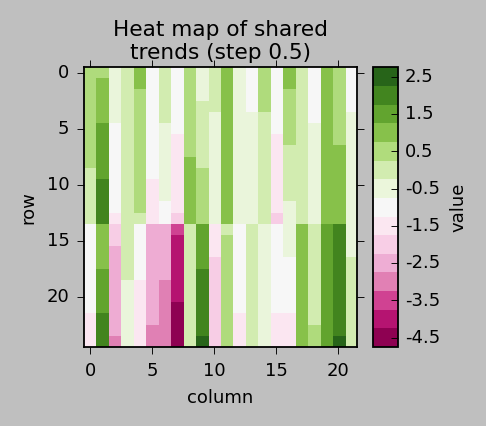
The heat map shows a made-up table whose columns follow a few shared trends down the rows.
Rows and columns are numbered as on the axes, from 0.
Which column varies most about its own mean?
7
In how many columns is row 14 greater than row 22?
10
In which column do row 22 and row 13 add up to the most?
1
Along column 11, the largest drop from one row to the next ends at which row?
14
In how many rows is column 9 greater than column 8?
11
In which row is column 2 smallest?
24
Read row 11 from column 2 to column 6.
-1 0 0.5 -1.5 -0.5
